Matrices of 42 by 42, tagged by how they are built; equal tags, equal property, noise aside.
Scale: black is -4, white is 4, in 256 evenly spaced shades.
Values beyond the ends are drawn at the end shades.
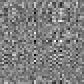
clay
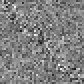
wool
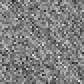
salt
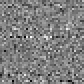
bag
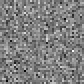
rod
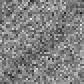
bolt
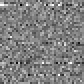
bag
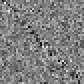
wool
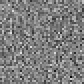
clay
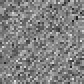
bolt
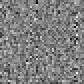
rod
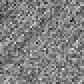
bolt
